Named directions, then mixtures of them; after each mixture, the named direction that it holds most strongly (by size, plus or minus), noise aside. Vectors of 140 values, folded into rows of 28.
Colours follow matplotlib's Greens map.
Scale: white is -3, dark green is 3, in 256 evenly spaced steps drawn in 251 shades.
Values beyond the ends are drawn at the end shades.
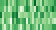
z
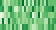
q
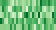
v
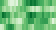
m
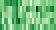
m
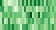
q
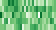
q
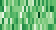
q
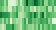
m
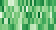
q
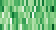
z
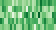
v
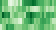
m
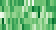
q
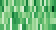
z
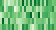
q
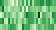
v
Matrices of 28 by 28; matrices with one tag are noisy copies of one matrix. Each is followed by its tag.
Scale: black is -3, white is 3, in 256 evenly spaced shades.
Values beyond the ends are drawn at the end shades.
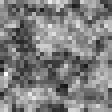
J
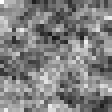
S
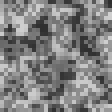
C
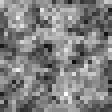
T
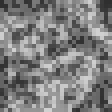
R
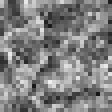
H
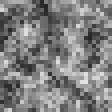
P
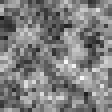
P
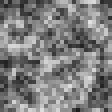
R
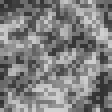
R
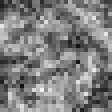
R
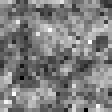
J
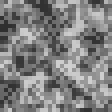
P
